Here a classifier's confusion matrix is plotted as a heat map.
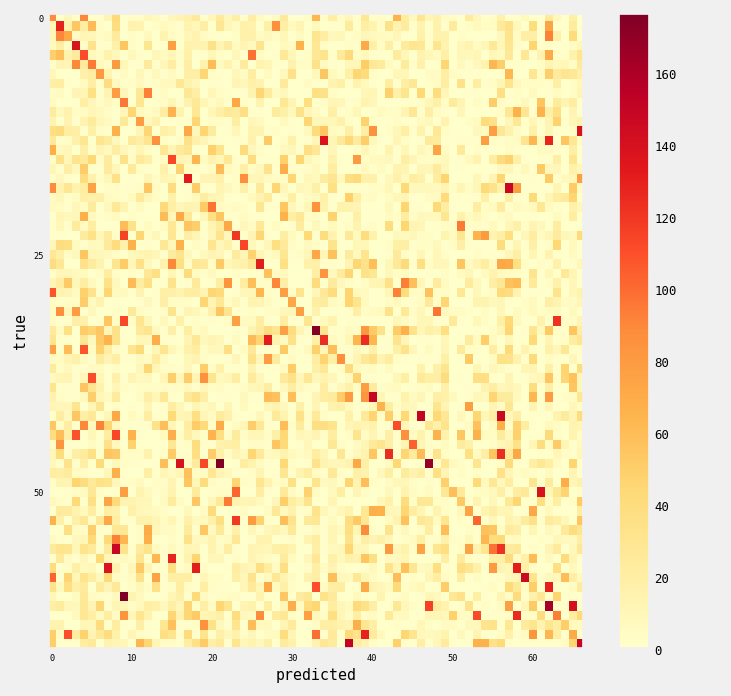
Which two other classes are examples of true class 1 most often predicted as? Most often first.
28, 62
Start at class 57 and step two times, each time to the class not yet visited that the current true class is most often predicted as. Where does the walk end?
38
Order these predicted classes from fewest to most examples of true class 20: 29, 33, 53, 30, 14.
30, 53, 14, 29, 33
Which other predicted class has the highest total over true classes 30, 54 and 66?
37
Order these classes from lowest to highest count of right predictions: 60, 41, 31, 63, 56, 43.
60, 41, 31, 63, 43, 56
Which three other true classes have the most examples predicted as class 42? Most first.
46, 56, 8
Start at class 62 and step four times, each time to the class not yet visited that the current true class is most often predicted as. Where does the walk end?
25
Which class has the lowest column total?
50
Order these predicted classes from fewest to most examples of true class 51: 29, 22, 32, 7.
32, 29, 7, 22
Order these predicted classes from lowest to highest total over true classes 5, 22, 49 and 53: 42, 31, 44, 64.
31, 42, 64, 44
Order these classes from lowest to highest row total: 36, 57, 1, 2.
2, 36, 57, 1
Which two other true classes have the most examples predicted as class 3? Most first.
44, 5
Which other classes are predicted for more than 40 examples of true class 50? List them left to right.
9, 23, 32, 61, 64
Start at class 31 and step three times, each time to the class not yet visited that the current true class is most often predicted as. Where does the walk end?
12
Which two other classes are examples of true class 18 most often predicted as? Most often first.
57, 0
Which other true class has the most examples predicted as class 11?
66
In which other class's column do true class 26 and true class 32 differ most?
63
